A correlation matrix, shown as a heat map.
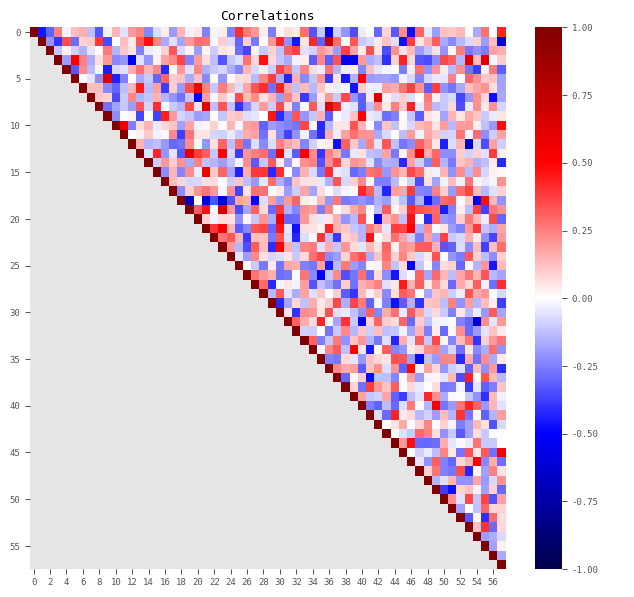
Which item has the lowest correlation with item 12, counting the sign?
53
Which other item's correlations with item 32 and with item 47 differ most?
13
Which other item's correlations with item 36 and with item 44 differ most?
1
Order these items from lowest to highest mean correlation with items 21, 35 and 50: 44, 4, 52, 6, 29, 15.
52, 29, 4, 6, 15, 44
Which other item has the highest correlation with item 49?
40
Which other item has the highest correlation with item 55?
3
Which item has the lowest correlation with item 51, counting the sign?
49
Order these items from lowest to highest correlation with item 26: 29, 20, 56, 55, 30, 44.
44, 30, 56, 20, 29, 55
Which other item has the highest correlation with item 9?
5
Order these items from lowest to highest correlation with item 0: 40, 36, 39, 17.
36, 39, 17, 40
